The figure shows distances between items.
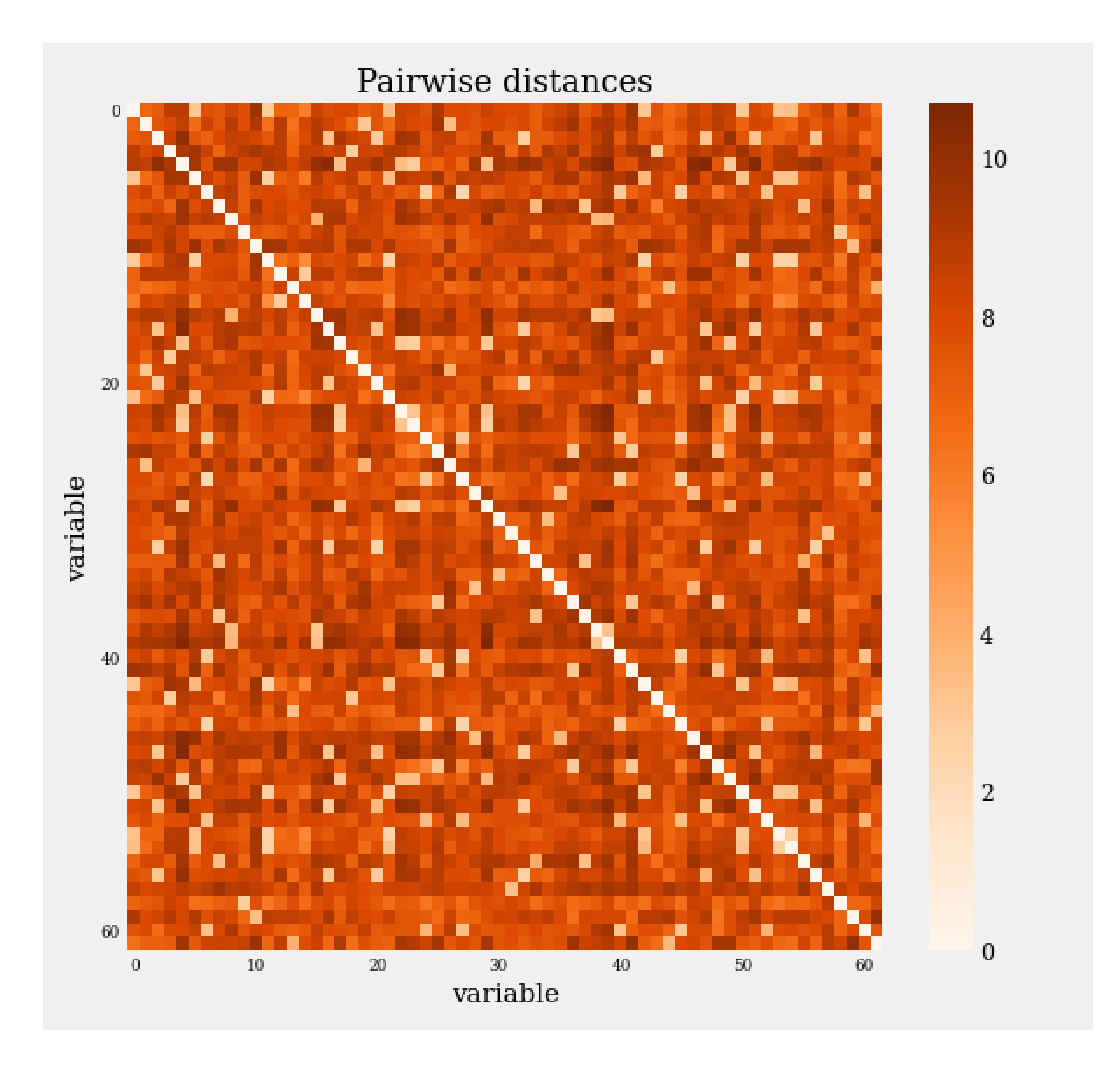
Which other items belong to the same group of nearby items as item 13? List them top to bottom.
44, 61
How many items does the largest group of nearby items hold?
8
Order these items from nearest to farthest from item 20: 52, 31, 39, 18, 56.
56, 31, 52, 18, 39
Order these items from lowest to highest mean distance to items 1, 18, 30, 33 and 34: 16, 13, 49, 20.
13, 20, 16, 49
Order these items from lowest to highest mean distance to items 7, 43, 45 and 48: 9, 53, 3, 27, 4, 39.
27, 3, 9, 53, 4, 39
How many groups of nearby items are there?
16
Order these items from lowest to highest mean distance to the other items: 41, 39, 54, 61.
54, 61, 41, 39
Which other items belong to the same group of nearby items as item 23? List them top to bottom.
4, 17, 22, 29, 49
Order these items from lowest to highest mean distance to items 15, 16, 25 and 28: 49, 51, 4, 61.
51, 61, 49, 4
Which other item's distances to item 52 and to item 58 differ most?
9
